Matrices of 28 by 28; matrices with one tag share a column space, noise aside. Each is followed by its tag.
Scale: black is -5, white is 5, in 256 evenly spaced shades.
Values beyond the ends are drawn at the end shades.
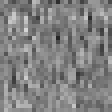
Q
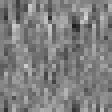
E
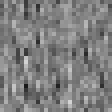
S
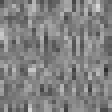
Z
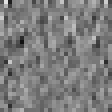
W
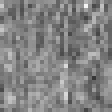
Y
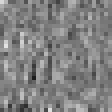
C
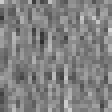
Q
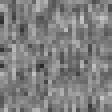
E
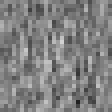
S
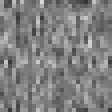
W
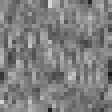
C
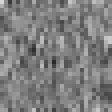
W
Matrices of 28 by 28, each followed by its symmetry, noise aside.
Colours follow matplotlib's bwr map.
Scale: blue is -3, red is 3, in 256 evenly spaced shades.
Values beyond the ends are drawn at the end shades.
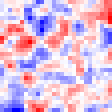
antisymmetric.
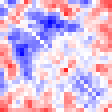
symmetric.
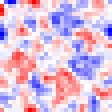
antisymmetric.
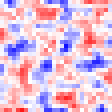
same after a half turn.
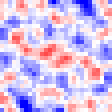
same after a half turn.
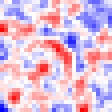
symmetric across the other diagonal.
